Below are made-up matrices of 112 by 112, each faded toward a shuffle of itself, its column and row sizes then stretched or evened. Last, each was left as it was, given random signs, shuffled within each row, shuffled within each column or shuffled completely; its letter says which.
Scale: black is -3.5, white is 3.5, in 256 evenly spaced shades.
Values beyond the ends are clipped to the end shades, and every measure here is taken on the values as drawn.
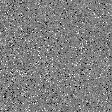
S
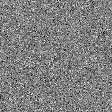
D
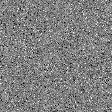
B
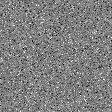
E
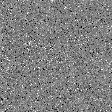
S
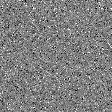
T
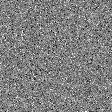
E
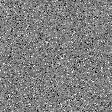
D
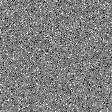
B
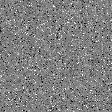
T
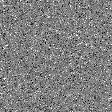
B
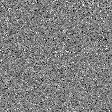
D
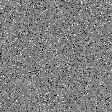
E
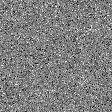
E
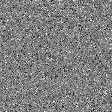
D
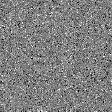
T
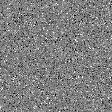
T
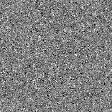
T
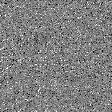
T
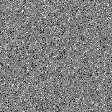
B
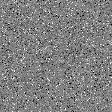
S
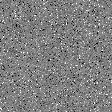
B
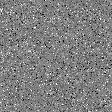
D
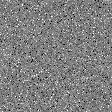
E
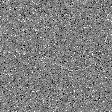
D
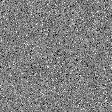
B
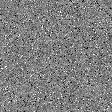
E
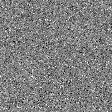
D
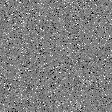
S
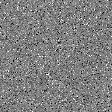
S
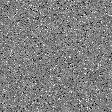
E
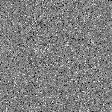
S
